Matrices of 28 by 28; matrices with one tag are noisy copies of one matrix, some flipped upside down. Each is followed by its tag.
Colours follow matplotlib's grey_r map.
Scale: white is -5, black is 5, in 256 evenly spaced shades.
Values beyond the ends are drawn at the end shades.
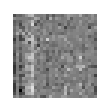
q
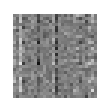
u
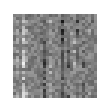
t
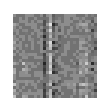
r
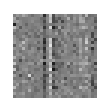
r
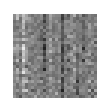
t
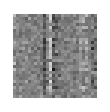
r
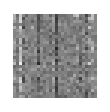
u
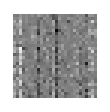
u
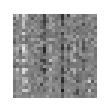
t
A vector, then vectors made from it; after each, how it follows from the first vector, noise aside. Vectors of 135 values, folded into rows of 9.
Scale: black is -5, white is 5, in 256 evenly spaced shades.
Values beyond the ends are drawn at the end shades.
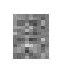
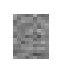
wrapped around, negated, shrunk.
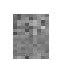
negated, partly zeroed.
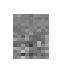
wrapped around, partly zeroed.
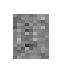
negated, partly zeroed.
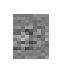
wrapped around, partly zeroed.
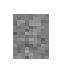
negated, shrunk.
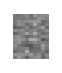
negated, shrunk.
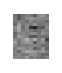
reversed, negated, partly zeroed.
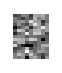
negated, scaled up.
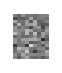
sign-scrambled.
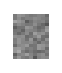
wrapped around, negated, shrunk.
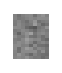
reversed, negated, shrunk.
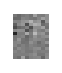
negated, partly zeroed.
